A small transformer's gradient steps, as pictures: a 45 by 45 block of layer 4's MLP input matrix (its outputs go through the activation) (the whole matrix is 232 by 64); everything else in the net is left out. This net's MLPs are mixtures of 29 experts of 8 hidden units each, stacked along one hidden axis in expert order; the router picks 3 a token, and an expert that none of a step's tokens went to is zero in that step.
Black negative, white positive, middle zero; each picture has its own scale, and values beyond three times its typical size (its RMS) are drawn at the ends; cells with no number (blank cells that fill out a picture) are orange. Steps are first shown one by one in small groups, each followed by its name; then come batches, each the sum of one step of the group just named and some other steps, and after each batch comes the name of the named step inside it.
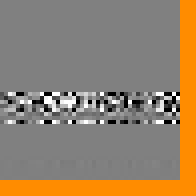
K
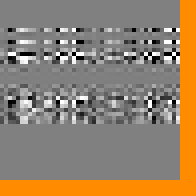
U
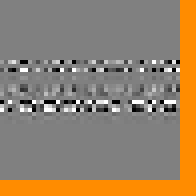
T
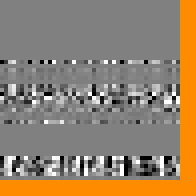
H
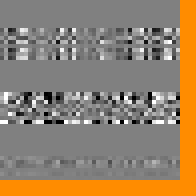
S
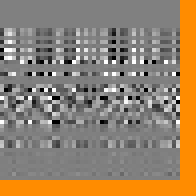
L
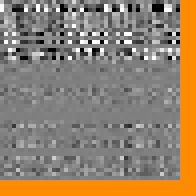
H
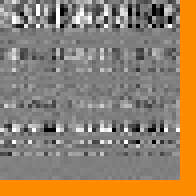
U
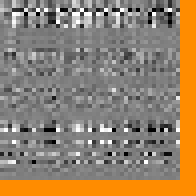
L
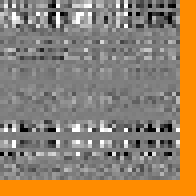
K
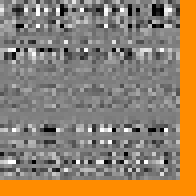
H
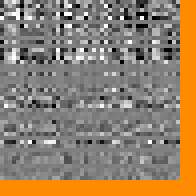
L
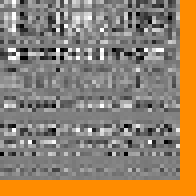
T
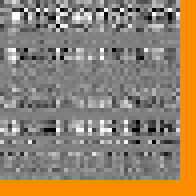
H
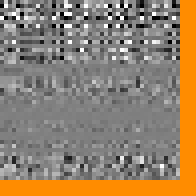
H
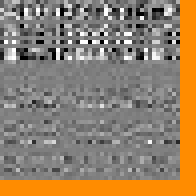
K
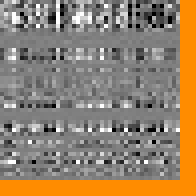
H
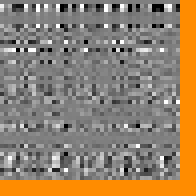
H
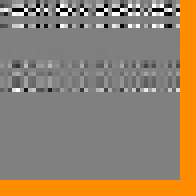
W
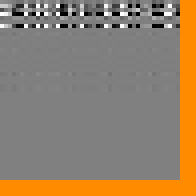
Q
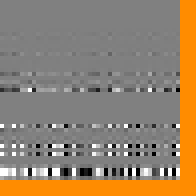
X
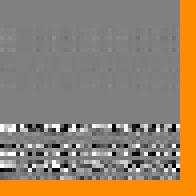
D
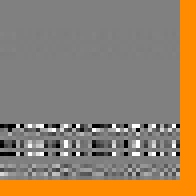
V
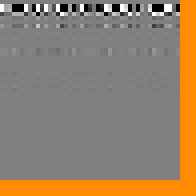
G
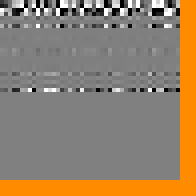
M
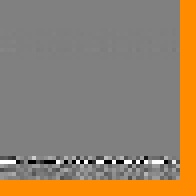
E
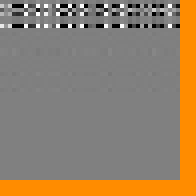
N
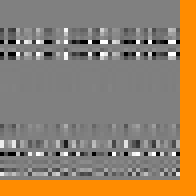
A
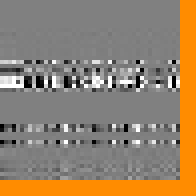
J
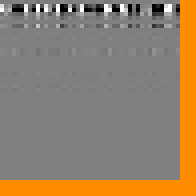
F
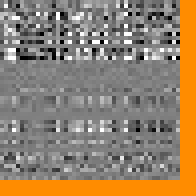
Q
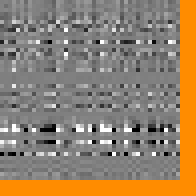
A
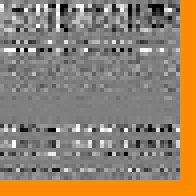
F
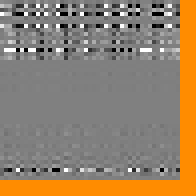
Q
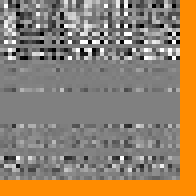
N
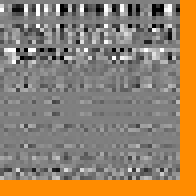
F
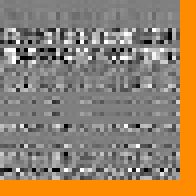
D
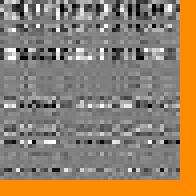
F
